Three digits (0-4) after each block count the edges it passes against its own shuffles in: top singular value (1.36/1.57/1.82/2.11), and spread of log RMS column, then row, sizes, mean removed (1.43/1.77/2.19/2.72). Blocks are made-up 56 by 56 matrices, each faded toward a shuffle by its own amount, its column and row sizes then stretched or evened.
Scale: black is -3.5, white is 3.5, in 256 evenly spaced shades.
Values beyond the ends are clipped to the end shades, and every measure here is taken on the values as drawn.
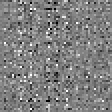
1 4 3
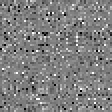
3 0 2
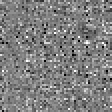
1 3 3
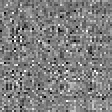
3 1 2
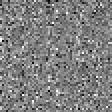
1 3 1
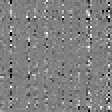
3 4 2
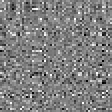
4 1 3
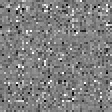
1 2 2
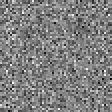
3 1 0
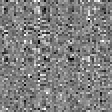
4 3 2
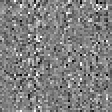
3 3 1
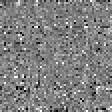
1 2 3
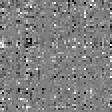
2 4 3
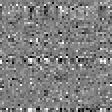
4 2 3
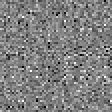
3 1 2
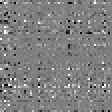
1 3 4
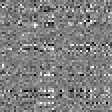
4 2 4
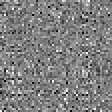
3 2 2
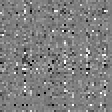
2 3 3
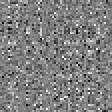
3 3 1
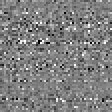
1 0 4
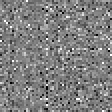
2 2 1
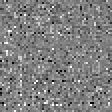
1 1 1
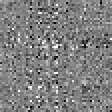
3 3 2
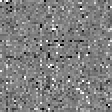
1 2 2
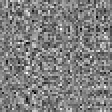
3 3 0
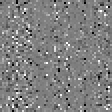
2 3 0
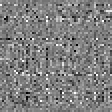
3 2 4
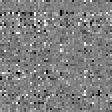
2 3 4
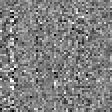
3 3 1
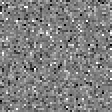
0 1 0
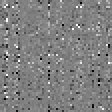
0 3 1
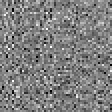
4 2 0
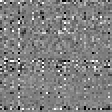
4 3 4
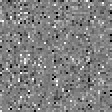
2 3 1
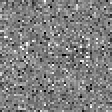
0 1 0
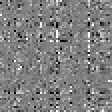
4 3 3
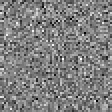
3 0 1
